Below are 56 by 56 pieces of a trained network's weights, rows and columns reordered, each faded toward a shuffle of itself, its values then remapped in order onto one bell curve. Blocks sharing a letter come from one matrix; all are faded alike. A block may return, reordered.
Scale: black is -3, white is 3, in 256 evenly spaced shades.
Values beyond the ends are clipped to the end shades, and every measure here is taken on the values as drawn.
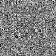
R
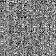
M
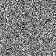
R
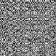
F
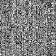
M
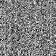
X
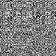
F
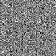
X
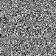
R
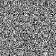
R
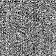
X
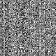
M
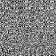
F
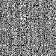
M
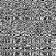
F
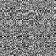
F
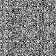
M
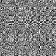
F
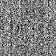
M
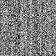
M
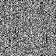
X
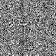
X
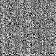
M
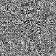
R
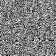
X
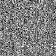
X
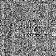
M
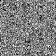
X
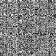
M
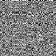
F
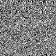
R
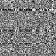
F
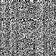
M
